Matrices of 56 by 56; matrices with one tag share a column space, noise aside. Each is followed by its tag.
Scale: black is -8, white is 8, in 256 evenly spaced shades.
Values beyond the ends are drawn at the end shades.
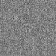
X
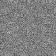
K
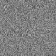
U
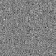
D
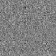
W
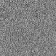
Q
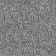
W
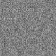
X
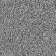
Q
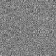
U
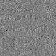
X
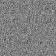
D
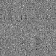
X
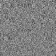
Q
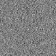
D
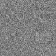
Q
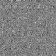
U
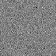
K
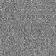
X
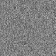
W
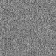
X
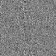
W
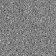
D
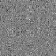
U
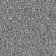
X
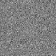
K
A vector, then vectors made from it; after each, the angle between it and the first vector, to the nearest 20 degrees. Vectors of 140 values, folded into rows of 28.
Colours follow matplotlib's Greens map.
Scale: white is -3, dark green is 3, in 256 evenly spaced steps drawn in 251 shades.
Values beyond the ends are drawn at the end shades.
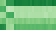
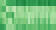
20 degrees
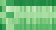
20 degrees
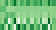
60 degrees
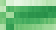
160 degrees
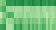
20 degrees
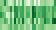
120 degrees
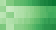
60 degrees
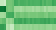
60 degrees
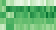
160 degrees
